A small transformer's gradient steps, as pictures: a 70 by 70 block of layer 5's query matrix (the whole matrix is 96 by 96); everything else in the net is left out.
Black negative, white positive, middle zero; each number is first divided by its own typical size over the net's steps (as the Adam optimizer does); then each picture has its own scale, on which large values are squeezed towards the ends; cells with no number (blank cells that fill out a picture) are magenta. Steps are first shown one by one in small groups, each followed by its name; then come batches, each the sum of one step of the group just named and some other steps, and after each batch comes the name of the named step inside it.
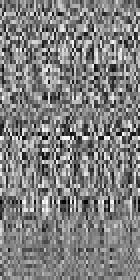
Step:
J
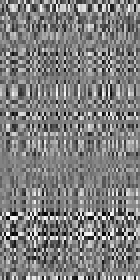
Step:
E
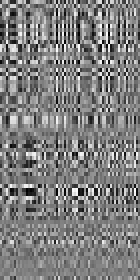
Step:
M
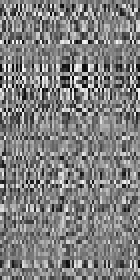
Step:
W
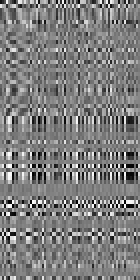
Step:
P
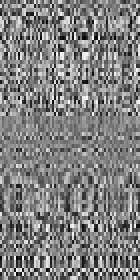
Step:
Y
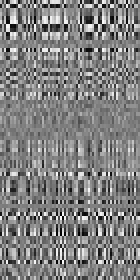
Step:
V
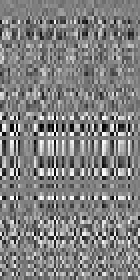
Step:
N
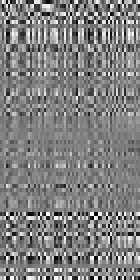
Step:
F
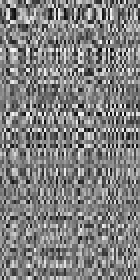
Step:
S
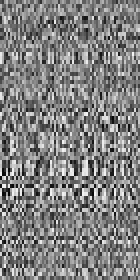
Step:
N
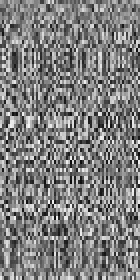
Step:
E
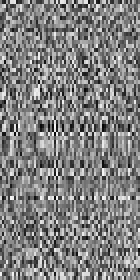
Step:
N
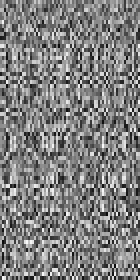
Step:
Y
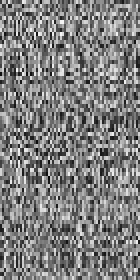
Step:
Y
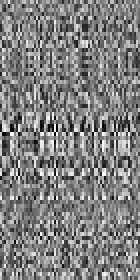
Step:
N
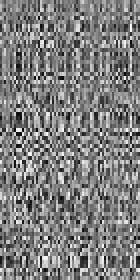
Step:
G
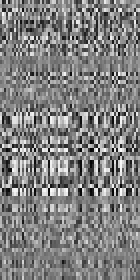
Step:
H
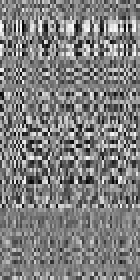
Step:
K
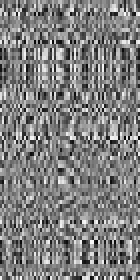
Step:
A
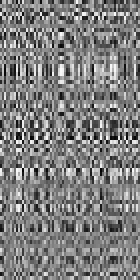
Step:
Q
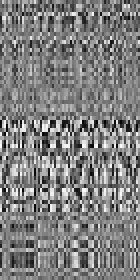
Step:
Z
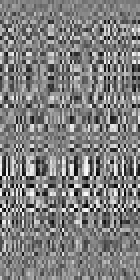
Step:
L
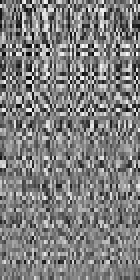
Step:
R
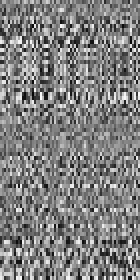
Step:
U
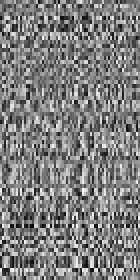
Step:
Z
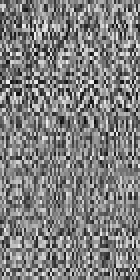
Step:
R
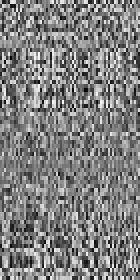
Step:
A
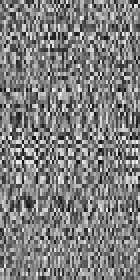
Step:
G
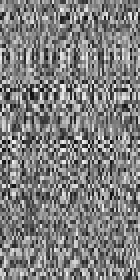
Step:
U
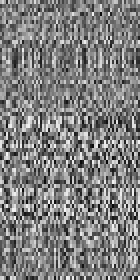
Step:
Z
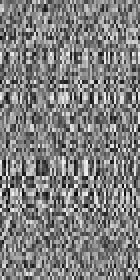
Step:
L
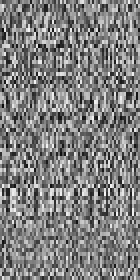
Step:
G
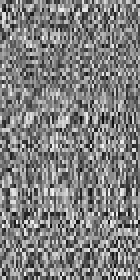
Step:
H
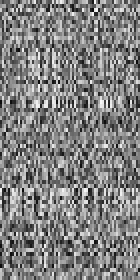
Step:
Z
